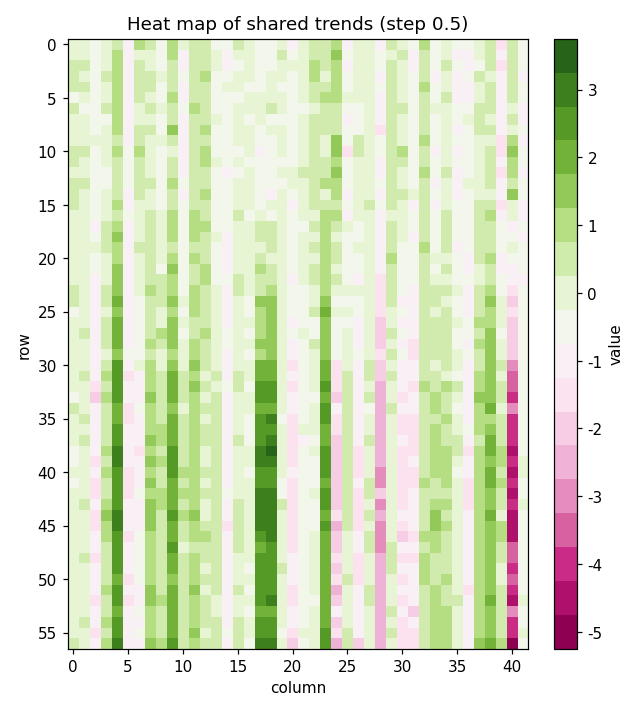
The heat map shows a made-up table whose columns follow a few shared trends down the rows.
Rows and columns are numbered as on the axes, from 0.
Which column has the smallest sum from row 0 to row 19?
39
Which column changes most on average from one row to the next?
40
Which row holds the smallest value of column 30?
46
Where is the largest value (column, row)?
18, 38
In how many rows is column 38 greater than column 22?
38
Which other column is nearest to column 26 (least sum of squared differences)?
30
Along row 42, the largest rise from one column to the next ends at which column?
41
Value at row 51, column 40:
-4
